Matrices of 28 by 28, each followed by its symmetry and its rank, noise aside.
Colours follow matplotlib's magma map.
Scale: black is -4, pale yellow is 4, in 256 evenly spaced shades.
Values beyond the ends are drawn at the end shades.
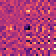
no symmetry, rank three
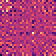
symmetric, rank three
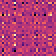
antisymmetric, rank two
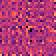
symmetric, rank three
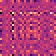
no symmetry, rank two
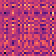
no symmetry, rank two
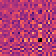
symmetric, rank two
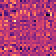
no symmetry, rank three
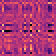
no symmetry, rank two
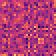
symmetric, rank three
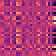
no symmetry, rank one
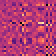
no symmetry, rank three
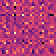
no symmetry, rank three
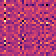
no symmetry, rank three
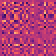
no symmetry, rank two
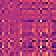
antisymmetric, rank two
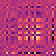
symmetric, rank one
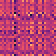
no symmetry, rank two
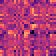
symmetric, rank two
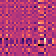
antisymmetric, rank two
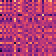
antisymmetric, rank two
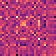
symmetric, rank three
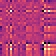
symmetric, rank one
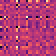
antisymmetric, rank two
